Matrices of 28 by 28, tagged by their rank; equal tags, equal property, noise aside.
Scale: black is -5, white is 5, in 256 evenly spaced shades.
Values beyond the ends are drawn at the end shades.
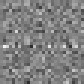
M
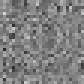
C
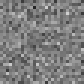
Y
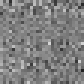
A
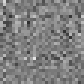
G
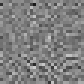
A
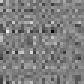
M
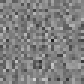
G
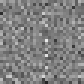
A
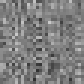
M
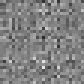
M
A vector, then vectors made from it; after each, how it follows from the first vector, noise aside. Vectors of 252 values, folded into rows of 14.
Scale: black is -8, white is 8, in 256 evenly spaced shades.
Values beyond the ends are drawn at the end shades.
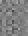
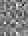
wrapped around, negated, scaled up.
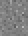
wrapped around, negated, partly zeroed.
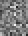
reversed, negated, scaled up.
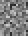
wrapped around, scaled up.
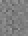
shrunk.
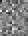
negated, scaled up.
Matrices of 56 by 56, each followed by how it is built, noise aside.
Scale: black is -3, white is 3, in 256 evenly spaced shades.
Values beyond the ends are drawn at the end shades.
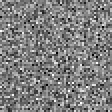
repeating rows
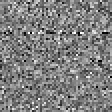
uneven rows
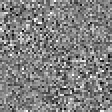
block diagonal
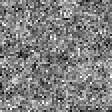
smooth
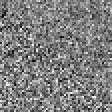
lower triangular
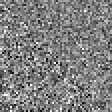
lower triangular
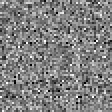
uneven rows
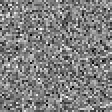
repeating rows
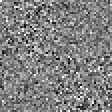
block diagonal
